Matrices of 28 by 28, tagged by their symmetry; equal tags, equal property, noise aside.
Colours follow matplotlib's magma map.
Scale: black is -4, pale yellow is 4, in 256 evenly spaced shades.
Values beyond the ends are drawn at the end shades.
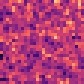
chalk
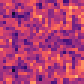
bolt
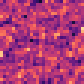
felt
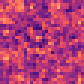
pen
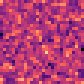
felt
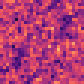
felt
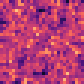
felt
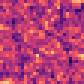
felt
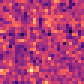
chalk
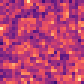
pen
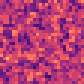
pen
